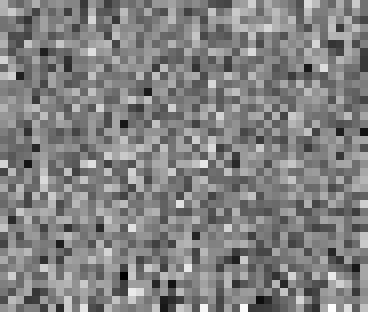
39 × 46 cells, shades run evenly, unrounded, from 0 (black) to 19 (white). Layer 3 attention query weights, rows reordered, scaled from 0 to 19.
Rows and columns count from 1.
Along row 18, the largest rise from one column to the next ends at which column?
25
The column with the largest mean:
17
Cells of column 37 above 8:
32
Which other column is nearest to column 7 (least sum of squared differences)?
10
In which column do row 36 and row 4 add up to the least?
22
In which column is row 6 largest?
40
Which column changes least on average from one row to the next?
7
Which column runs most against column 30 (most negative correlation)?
11
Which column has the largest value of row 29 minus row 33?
29
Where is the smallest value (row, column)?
35, 16
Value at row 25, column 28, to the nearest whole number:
8
